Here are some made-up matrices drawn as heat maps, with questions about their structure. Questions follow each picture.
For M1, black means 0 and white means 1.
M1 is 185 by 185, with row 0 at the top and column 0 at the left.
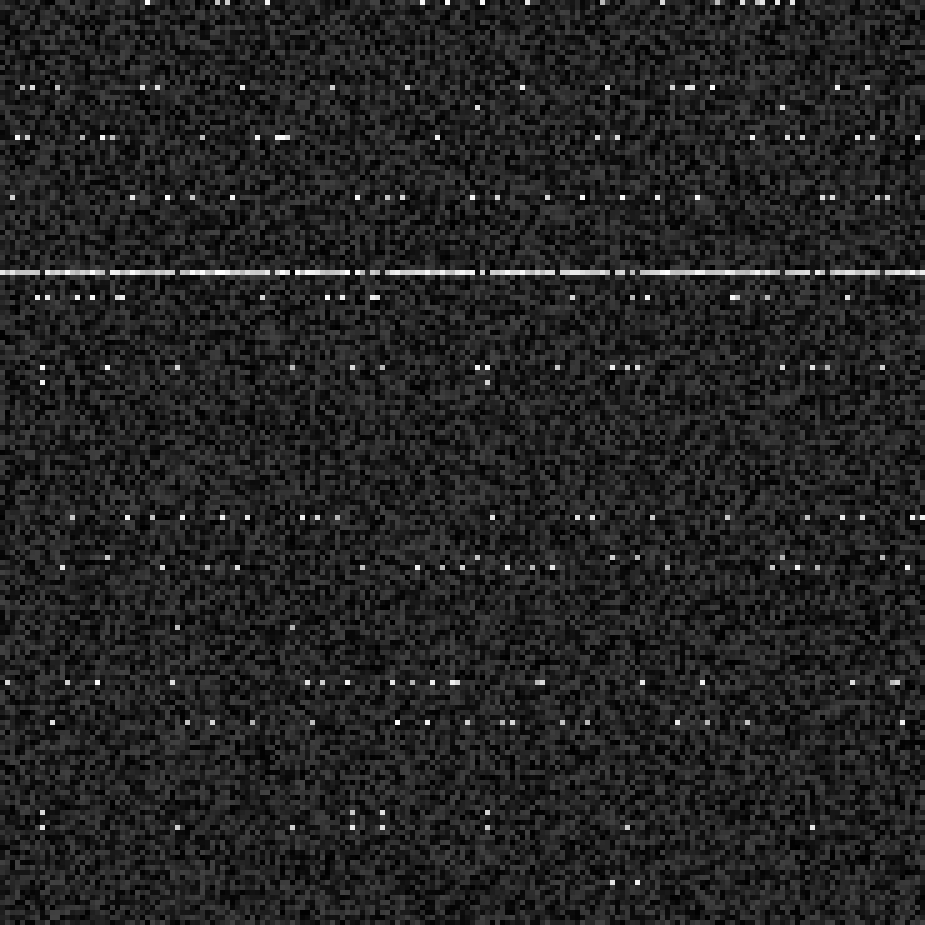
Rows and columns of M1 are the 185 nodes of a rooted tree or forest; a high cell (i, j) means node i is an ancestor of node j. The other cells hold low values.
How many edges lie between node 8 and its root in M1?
4
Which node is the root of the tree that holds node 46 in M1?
54
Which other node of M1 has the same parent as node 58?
35
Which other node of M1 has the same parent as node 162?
125
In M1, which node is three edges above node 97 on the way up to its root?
165
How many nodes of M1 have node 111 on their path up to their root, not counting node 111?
6
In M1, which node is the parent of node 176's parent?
73
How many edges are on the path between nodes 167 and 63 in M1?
4
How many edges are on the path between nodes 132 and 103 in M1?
3
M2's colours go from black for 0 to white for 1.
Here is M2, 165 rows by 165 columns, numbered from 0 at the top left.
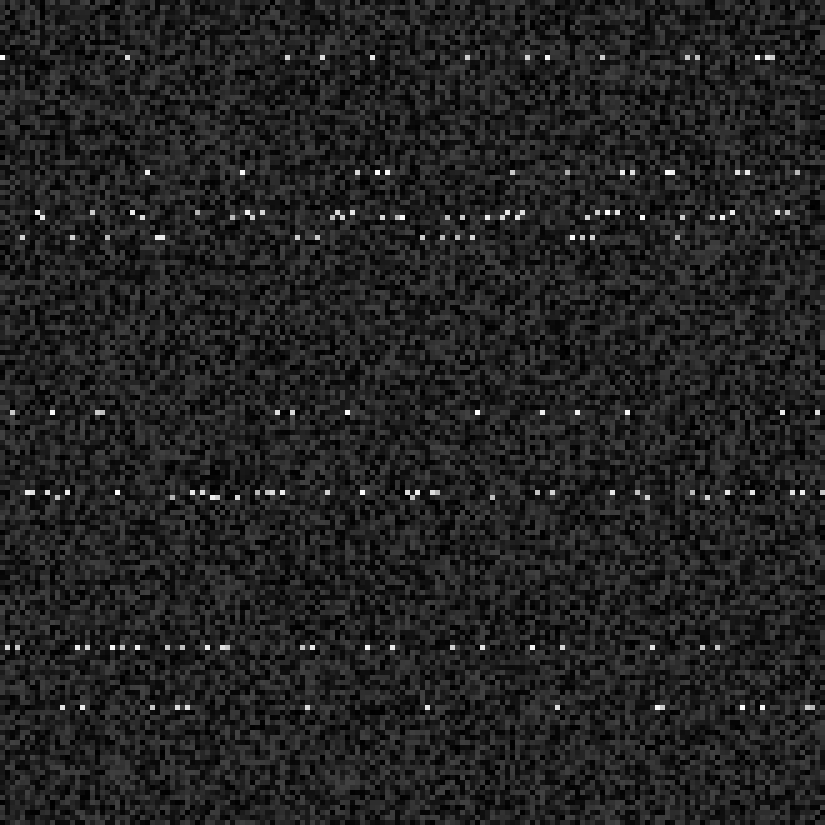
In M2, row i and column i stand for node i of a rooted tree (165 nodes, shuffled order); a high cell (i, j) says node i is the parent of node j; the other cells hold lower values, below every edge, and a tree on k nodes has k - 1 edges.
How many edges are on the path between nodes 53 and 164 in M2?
2
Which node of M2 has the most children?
98
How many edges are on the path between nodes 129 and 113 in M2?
3
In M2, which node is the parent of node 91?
47
